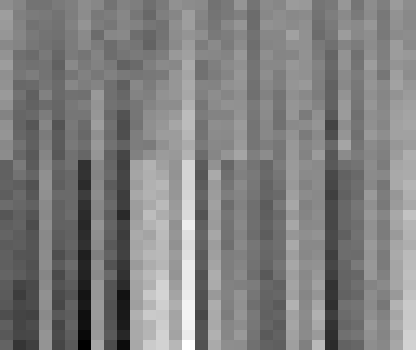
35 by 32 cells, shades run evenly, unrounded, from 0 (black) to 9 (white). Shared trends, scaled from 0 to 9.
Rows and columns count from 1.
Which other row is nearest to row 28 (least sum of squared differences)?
26
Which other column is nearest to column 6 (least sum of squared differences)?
22
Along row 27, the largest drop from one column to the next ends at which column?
16
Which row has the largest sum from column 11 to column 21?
35
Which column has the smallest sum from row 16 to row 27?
7
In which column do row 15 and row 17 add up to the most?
15
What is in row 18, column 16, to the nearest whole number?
3
